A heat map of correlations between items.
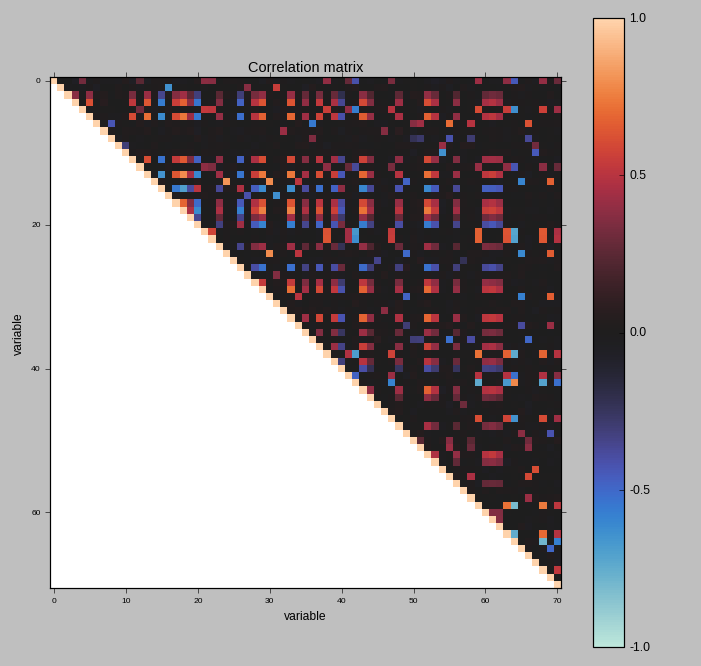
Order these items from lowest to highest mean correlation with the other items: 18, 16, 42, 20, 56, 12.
20, 42, 16, 12, 56, 18
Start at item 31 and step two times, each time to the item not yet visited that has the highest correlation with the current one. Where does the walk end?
27
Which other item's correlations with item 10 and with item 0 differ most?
54
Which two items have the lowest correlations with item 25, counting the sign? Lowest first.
45, 57
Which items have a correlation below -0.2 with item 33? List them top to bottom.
15, 20, 26, 40
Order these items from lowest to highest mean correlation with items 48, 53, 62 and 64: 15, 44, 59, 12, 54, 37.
15, 59, 12, 54, 44, 37
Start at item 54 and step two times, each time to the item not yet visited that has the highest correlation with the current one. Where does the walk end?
9
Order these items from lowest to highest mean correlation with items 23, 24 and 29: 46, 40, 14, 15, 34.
15, 40, 46, 34, 14
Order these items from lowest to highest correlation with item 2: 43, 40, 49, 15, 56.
15, 40, 49, 56, 43
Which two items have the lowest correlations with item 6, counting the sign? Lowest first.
36, 8
